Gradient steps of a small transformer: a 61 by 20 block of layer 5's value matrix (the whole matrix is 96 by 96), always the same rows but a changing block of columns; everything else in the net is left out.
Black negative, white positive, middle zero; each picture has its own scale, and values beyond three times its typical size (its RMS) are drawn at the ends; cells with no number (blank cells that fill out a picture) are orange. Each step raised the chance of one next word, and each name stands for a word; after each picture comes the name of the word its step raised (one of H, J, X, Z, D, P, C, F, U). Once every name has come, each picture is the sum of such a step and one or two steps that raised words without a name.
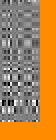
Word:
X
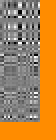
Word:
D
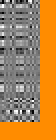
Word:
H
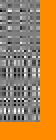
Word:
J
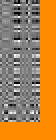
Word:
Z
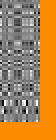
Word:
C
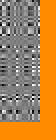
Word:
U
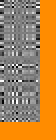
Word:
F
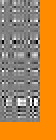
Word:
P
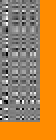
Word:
F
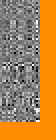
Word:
F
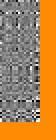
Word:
D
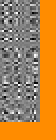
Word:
Z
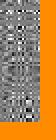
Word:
D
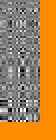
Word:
J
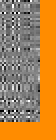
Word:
H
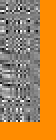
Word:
J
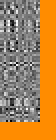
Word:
C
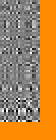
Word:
H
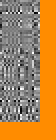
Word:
J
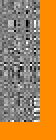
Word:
C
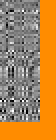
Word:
J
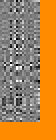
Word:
F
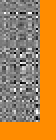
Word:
Z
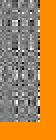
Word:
C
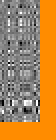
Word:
C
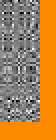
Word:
Z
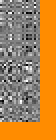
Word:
F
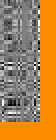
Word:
C
